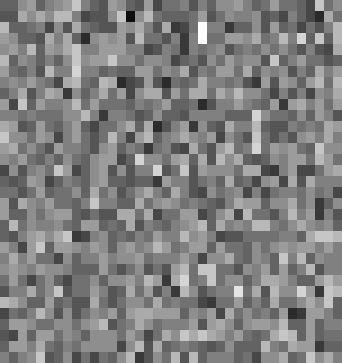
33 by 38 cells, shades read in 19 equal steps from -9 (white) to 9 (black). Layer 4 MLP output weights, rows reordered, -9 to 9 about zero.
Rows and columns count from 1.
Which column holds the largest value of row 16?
31
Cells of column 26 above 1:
4
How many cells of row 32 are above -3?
33
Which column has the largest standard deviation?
23
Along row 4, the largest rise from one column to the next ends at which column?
24
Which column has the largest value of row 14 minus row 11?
10
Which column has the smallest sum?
37
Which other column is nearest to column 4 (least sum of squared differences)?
8
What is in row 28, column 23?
4
